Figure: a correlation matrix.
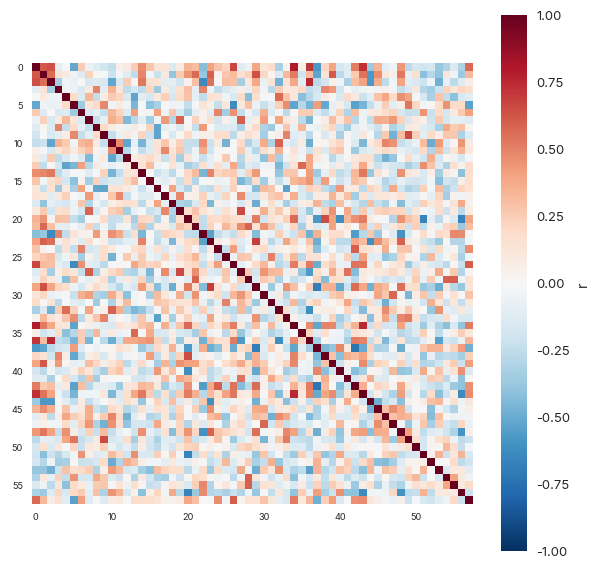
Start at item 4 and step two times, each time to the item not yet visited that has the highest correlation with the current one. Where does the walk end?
10
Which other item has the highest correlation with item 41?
27
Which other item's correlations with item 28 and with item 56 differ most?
21
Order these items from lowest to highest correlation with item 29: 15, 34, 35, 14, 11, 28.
11, 28, 35, 15, 34, 14
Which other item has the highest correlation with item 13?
35
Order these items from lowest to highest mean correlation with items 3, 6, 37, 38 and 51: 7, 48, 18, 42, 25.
48, 25, 42, 7, 18
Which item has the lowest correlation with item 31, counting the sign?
46
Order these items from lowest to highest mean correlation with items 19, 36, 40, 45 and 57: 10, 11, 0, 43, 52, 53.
52, 53, 10, 11, 43, 0
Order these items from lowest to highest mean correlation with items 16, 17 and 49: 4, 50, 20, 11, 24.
50, 20, 24, 11, 4
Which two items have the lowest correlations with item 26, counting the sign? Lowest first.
5, 37
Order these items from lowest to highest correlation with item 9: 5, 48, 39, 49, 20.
39, 20, 48, 5, 49
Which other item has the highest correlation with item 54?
28
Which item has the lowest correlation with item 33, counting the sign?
16
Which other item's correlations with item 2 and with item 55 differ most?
22
